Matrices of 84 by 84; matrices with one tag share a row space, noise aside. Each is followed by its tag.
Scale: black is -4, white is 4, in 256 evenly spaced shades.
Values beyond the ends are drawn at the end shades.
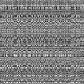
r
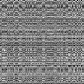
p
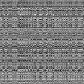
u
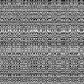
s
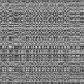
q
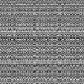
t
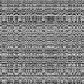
p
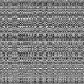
u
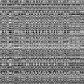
q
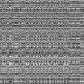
q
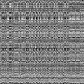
q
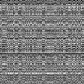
p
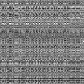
q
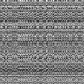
u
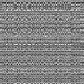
r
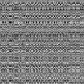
q
